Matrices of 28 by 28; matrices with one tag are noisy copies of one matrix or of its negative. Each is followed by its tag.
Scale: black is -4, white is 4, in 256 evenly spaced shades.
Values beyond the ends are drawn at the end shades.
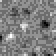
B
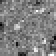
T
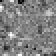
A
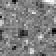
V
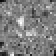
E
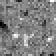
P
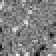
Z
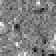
T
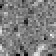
Z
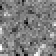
Z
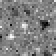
B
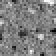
V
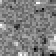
T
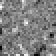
Z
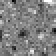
V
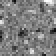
V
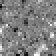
Z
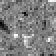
P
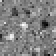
B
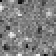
A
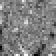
Z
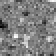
P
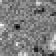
T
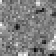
T
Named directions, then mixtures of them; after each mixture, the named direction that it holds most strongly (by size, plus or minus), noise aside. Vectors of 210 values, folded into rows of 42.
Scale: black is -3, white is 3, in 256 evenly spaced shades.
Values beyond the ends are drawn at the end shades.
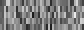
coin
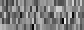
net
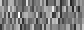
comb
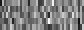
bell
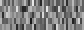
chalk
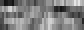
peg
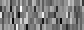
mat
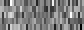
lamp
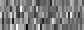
mat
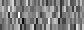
comb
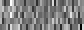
lamp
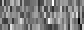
bell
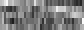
peg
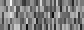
lamp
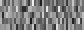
chalk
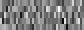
net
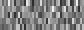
comb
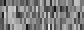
coin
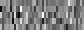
mat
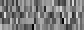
net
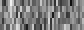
comb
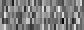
net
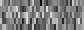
chalk
